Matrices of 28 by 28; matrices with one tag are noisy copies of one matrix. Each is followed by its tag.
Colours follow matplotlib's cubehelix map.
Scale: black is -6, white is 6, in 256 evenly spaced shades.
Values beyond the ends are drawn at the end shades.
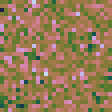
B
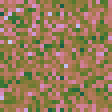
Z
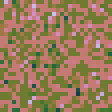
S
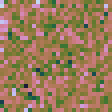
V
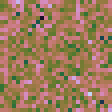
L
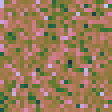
V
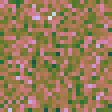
S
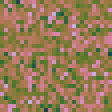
S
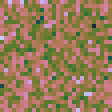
L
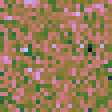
B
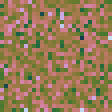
Z
